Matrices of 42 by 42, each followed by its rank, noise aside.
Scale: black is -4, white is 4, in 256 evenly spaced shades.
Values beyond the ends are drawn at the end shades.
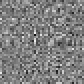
eight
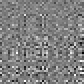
three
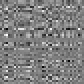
three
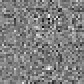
eight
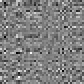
four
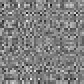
four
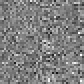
eight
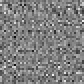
eight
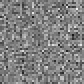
eight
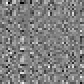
four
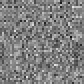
eight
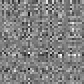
four
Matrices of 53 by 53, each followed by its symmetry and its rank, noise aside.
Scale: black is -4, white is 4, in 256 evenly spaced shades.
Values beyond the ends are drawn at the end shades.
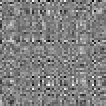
no symmetry, rank three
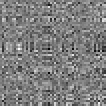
no symmetry, rank three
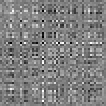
symmetric, rank two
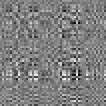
no symmetry, rank two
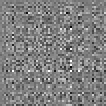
no symmetry, rank four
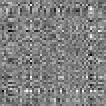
no symmetry, rank four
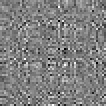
no symmetry, rank four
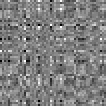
antisymmetric, rank two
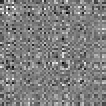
symmetric, rank four
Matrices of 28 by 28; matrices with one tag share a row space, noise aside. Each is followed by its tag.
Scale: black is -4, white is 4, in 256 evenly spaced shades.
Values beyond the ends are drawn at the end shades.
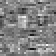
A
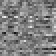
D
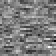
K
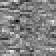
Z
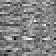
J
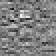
Z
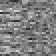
J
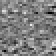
D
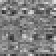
D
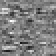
Z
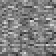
D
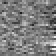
D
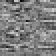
Z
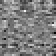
D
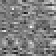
D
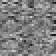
D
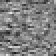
J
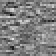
Z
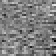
D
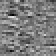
Z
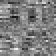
J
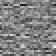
K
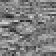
Z
